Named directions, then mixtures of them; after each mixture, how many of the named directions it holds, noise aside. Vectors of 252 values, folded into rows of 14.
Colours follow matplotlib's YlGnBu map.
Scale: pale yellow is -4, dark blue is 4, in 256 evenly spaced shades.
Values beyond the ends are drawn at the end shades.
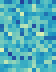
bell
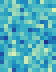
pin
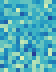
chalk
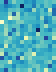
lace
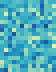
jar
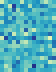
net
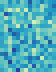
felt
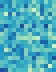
one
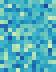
three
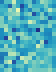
three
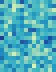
two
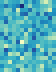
three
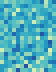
three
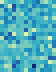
one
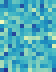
two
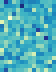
two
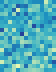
four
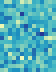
two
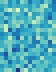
two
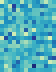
one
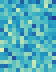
two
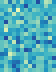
four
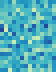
four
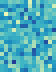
four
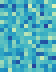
two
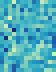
four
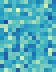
two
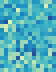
one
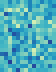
one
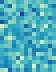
four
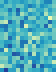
two
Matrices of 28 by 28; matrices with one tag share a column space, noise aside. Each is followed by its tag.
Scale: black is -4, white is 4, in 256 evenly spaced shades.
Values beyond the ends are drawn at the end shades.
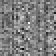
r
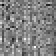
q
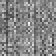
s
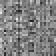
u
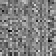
u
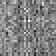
u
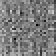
u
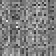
q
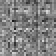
u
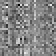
q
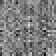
u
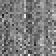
s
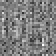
s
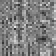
q
